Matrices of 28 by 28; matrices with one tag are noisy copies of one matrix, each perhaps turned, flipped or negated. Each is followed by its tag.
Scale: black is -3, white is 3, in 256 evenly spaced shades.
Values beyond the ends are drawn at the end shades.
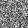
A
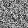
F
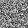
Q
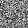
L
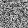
Q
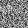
F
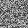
Q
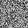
F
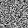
A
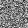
L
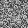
F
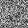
L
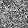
L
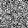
Q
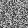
A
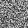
A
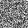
L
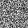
A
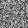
Q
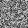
Q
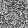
L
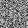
Q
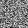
A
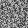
Q
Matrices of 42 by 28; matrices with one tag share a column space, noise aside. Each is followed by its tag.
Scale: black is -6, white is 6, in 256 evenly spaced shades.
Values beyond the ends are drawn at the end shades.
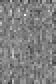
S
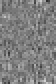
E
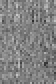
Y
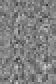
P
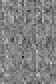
Y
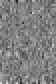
E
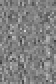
P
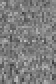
P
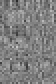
Y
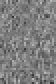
E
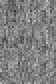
Y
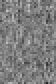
Y
